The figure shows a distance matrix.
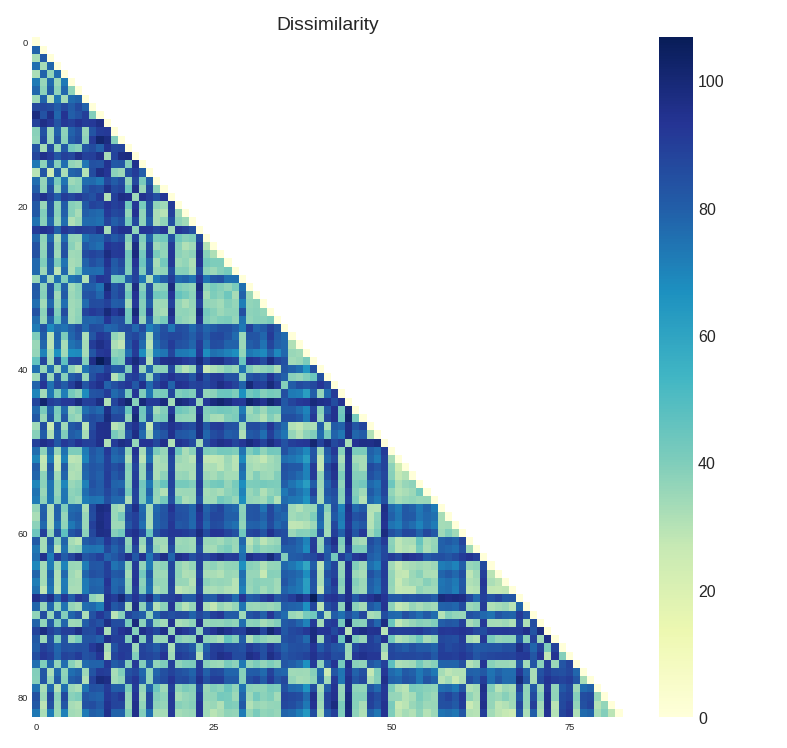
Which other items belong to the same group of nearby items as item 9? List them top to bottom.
8, 68
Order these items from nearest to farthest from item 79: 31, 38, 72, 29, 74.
31, 38, 29, 74, 72
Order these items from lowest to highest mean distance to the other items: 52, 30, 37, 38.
52, 30, 38, 37
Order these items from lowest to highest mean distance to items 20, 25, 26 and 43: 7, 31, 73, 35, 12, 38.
73, 31, 38, 7, 35, 12
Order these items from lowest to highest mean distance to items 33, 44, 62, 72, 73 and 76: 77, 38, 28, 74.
28, 74, 38, 77
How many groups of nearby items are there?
5
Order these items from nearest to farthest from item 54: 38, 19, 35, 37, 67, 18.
67, 18, 38, 37, 35, 19
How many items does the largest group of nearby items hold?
46
